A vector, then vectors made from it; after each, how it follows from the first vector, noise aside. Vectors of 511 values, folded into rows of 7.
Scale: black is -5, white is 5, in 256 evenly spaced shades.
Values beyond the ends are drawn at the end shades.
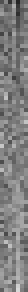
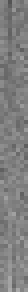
reversed, negated, shrunk.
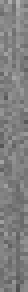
negated, shrunk.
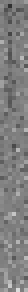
reversed, negated, partly zeroed.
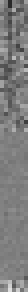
reversed, negated, partly zeroed.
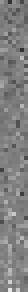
reversed, negated, partly zeroed.
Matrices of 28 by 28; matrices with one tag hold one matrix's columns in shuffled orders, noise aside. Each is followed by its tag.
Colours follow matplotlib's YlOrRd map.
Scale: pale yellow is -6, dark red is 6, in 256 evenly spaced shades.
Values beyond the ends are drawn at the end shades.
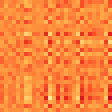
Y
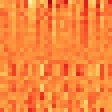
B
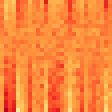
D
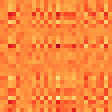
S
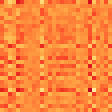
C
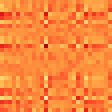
S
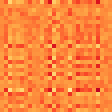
C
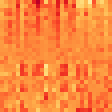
B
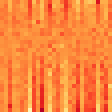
D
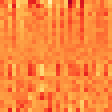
B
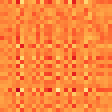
C
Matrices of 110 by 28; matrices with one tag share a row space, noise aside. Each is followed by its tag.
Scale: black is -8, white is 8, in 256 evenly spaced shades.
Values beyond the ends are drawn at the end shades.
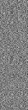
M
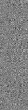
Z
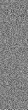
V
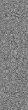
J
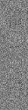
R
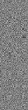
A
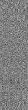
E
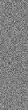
A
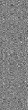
M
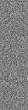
V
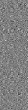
M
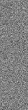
E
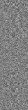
J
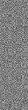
A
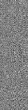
Z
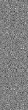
V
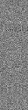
R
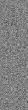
J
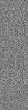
E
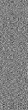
M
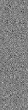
V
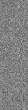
E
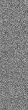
E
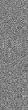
A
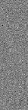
R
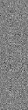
R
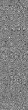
E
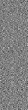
M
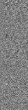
J
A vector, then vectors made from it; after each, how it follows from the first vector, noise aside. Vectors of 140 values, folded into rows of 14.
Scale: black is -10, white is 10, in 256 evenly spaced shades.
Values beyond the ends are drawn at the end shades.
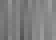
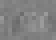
wrapped around, partly zeroed.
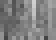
reversed, negated, scaled up.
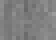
wrapped around, shrunk.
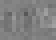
wrapped around, partly zeroed.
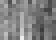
negated, scaled up.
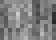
wrapped around, scaled up.
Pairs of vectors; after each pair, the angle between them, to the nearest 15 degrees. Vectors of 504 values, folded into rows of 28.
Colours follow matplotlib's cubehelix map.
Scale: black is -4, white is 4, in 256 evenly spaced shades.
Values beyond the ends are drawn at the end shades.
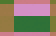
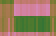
15 degrees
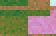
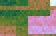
15 degrees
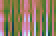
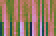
90 degrees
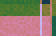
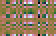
90 degrees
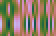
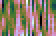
60 degrees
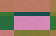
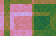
105 degrees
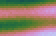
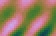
120 degrees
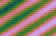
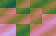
60 degrees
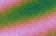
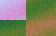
90 degrees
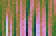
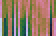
120 degrees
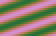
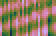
135 degrees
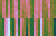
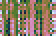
135 degrees
